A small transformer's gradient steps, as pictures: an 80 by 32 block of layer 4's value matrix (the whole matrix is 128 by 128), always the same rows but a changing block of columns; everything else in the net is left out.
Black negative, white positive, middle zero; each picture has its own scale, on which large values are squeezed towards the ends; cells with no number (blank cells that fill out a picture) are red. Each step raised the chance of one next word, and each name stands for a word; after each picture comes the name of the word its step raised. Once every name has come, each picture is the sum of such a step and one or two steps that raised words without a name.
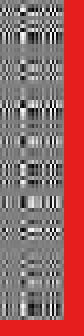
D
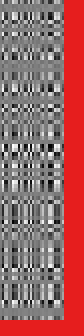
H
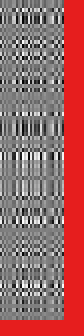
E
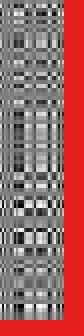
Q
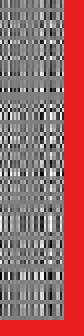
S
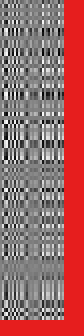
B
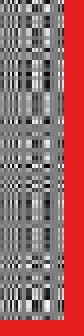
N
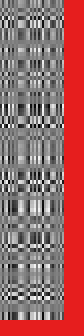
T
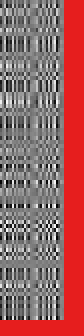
Q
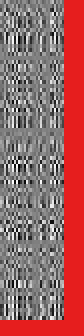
D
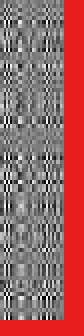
T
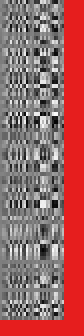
B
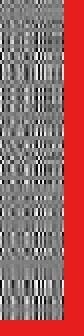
H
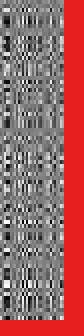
E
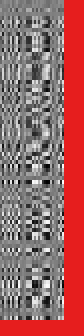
H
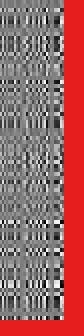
E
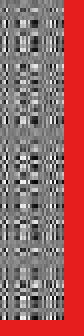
T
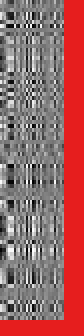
H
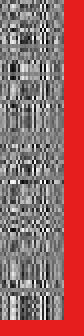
D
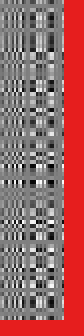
H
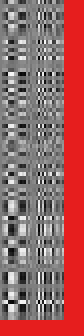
S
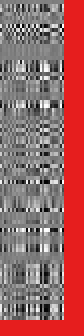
D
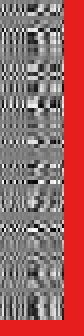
D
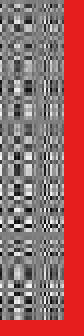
E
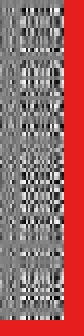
T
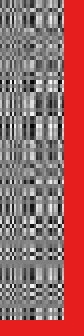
E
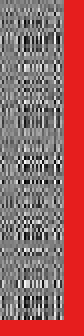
D
